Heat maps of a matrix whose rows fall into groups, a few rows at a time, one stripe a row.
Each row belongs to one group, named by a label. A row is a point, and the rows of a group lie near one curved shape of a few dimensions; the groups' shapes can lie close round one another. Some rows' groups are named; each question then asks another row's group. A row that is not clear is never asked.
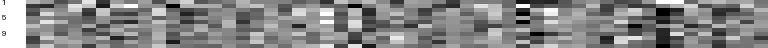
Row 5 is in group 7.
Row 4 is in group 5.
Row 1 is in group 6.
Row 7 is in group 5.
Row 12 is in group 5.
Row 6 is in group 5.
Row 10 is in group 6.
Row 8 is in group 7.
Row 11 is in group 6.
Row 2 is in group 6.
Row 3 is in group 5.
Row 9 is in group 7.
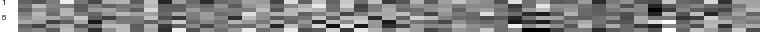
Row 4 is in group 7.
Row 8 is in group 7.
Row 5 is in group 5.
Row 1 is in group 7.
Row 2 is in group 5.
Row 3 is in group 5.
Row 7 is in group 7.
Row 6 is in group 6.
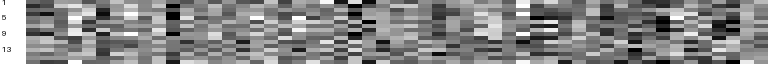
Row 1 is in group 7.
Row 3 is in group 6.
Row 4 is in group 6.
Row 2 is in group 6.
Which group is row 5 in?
7
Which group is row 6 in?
5
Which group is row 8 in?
5
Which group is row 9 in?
6
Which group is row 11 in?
5
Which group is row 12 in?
6
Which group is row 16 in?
5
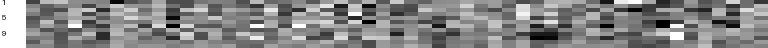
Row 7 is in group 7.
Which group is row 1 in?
6
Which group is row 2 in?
7
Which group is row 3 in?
5
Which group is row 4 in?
7
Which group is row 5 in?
6
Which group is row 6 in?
5
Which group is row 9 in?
6
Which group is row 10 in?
7
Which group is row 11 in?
7
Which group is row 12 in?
7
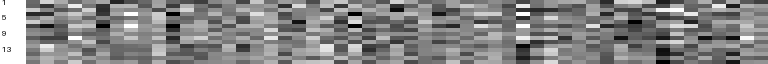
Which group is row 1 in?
6
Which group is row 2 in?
7
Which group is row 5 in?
5
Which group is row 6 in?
5
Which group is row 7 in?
6
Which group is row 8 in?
5
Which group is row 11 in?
6
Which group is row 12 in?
5
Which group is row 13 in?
5
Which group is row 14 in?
5
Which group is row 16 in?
5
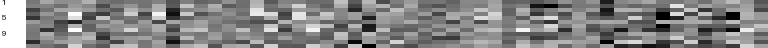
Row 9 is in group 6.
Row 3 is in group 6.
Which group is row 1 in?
6
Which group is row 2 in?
7
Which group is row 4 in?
7
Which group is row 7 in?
5
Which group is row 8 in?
5
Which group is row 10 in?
6
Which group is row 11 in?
6
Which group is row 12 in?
5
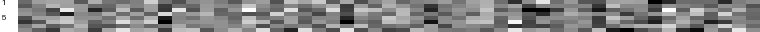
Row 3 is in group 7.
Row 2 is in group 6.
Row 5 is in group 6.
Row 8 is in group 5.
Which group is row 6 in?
6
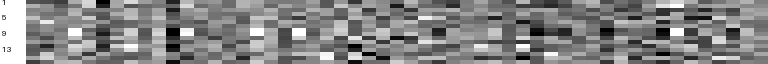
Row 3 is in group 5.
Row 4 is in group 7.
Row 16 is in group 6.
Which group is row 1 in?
6
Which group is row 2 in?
6
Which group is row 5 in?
5
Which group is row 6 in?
6
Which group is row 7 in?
6
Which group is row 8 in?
7
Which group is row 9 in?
7
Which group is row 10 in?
7
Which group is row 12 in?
6
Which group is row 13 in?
6
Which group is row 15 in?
5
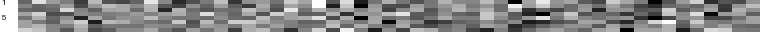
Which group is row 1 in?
5
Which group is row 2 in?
7
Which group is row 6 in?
6
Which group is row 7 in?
6
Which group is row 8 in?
5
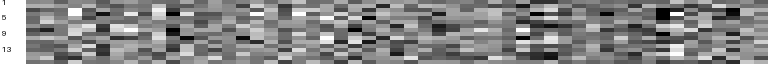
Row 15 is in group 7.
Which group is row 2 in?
5
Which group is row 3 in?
5
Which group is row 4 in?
7
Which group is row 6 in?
6
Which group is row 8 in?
6
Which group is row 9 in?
7
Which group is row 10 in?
5
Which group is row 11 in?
7
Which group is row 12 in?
6
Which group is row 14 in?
6
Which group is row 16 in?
5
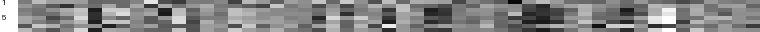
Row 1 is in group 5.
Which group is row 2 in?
7
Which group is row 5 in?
6
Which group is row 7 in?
6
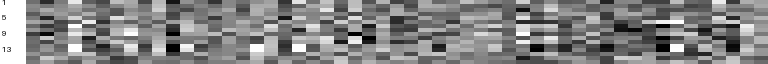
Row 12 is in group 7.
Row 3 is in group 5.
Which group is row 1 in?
7
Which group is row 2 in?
5
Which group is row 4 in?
6
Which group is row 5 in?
7
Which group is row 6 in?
6
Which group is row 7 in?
5
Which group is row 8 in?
5
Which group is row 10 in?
5
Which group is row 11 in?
7
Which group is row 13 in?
7
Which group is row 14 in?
5
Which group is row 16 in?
6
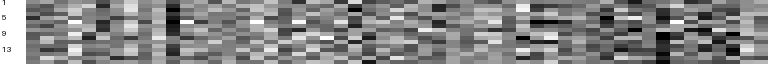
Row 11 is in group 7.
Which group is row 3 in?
6
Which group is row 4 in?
5
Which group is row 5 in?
6
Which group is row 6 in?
7
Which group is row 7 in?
6
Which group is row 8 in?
5
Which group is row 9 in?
5
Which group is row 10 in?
5
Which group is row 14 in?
7
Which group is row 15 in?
6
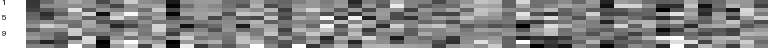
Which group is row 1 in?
6
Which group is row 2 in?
6
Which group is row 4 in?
6
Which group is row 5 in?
7
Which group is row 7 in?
5
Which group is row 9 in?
5
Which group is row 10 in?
6
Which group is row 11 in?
6
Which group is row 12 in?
7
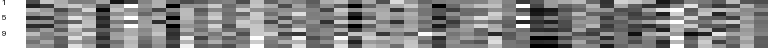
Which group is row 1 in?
6
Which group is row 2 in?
6
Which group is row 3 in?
6
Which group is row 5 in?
6
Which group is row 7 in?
6
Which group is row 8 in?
7
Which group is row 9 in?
5
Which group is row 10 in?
7
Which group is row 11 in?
7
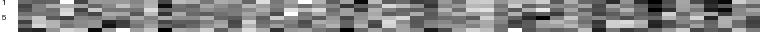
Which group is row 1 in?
5
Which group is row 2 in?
6
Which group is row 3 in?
5
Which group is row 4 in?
7
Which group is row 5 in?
7
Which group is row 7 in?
6
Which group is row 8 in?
6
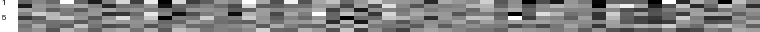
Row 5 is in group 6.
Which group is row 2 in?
6
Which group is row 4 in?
5
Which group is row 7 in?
6
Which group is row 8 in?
5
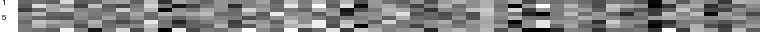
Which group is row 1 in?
7
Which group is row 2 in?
5
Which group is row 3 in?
6
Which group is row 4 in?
7
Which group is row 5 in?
7
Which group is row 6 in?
5
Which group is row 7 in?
5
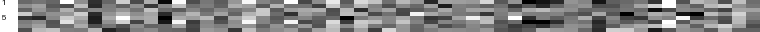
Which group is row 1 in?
7
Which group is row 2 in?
6
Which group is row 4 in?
5
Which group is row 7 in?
6
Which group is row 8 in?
6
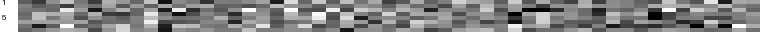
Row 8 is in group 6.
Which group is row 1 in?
7
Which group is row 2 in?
7
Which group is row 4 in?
5
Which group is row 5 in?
5
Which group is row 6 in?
5
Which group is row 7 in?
5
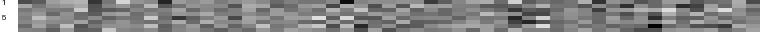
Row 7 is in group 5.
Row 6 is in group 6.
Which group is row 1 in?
6
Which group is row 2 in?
5
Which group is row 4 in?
7
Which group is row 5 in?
5
